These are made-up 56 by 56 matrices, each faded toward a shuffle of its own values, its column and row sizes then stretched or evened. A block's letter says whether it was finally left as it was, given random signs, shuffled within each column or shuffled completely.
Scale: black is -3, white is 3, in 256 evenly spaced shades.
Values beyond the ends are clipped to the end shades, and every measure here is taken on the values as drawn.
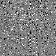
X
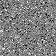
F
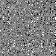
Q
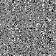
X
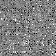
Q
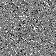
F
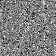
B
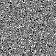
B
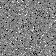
F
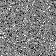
F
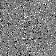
B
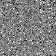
X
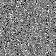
B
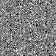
B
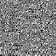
Q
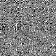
Q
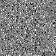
B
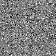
X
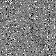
B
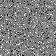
F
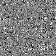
X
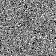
F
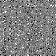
Q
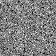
F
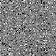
Q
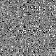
Q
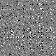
X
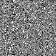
B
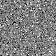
F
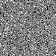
B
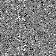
B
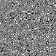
X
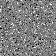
F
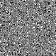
B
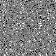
Q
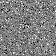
F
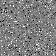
F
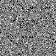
X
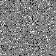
X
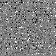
X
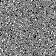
F
